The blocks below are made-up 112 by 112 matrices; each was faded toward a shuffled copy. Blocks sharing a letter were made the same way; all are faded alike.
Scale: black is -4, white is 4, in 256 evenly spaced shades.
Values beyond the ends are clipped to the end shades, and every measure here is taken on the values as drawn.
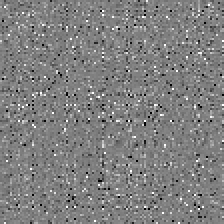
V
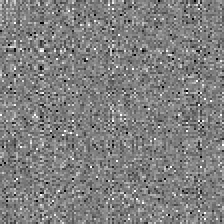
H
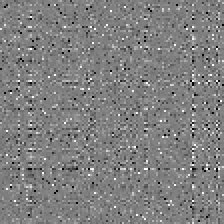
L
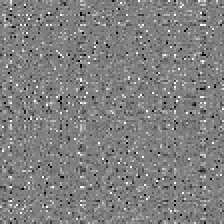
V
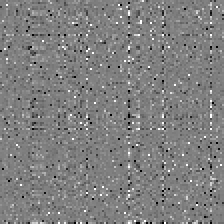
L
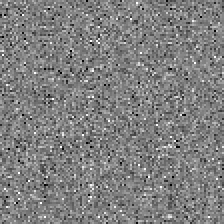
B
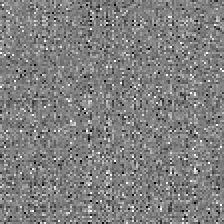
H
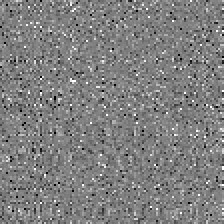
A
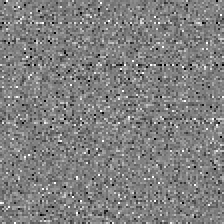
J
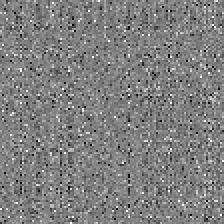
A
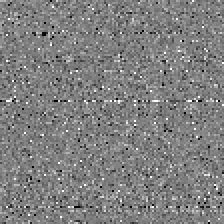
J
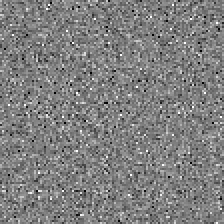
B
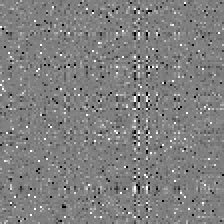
L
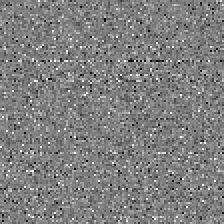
J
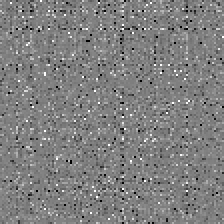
V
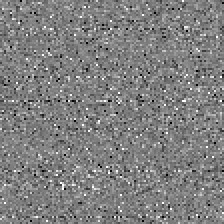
J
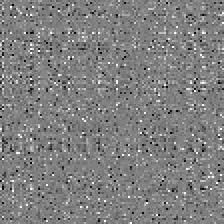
V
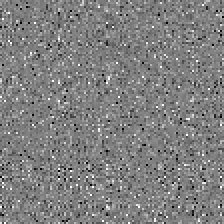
A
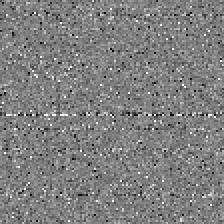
J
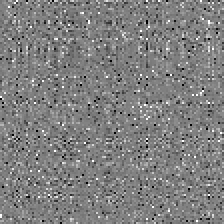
A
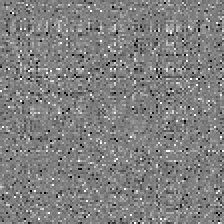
A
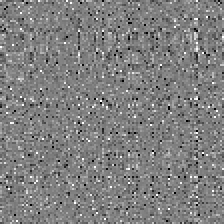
A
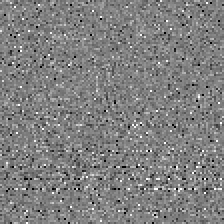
J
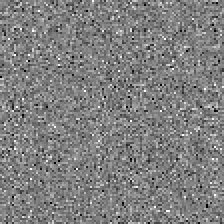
B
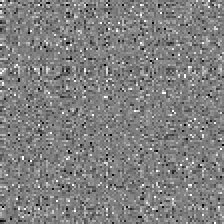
A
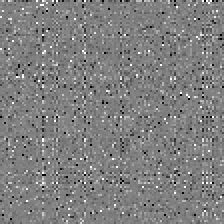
L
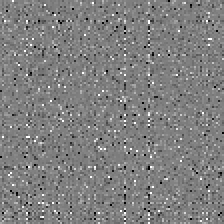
V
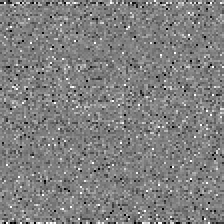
J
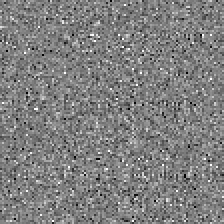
B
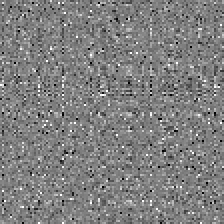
H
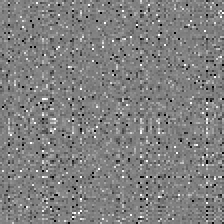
V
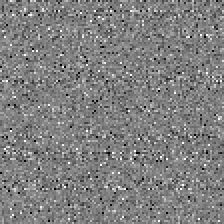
J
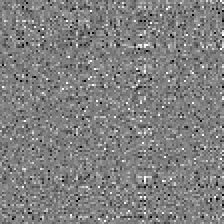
A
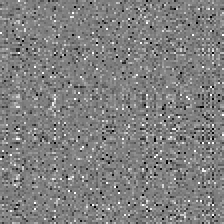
A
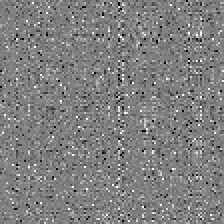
A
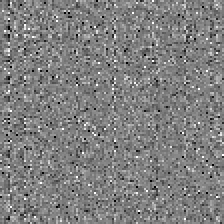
H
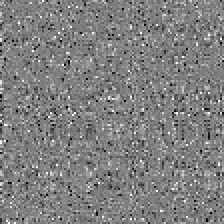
A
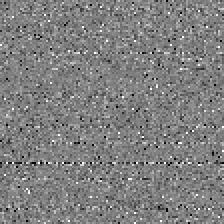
J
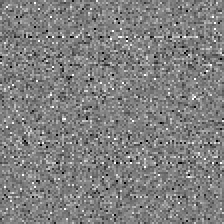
J
